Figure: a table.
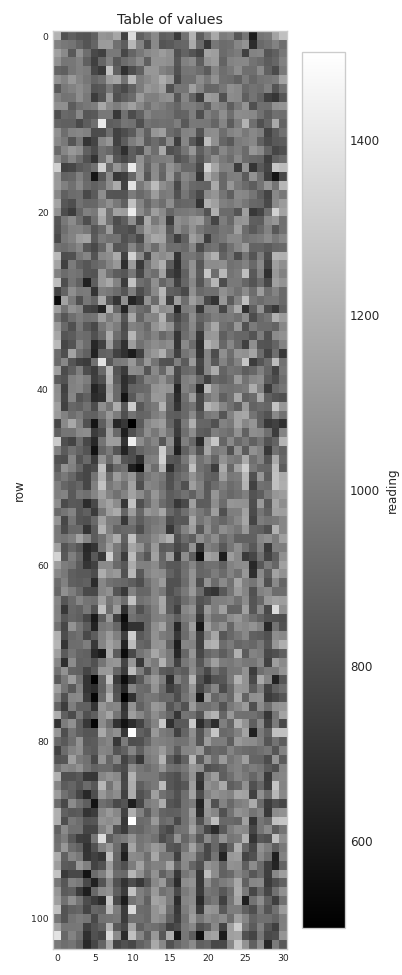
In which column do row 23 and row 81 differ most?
4
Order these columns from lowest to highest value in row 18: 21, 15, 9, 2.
9, 2, 15, 21
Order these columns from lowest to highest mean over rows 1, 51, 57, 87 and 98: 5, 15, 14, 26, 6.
5, 26, 15, 6, 14
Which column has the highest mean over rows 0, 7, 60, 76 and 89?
10
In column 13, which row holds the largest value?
17
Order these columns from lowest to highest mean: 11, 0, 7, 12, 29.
11, 12, 29, 0, 7
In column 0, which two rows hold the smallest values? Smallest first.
30, 78
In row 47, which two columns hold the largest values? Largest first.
14, 20
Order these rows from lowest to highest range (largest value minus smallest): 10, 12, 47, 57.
57, 12, 10, 47
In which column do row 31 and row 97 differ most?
6
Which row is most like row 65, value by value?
85
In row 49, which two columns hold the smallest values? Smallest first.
11, 10
